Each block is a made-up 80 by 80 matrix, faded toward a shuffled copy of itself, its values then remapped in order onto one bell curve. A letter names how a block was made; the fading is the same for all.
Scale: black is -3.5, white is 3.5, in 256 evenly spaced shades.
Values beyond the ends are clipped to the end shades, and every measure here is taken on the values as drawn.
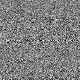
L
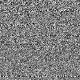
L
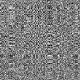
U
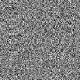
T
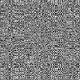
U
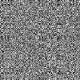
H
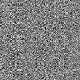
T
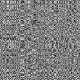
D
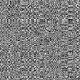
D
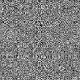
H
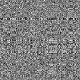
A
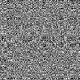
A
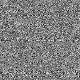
L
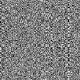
H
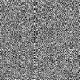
T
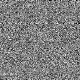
L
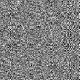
H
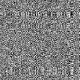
H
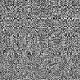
A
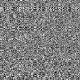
A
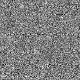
L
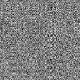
H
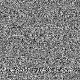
L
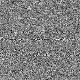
L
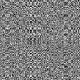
D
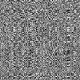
U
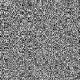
T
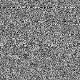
L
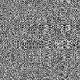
A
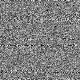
L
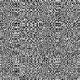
D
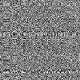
A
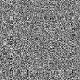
T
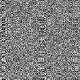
H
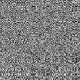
A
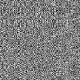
H
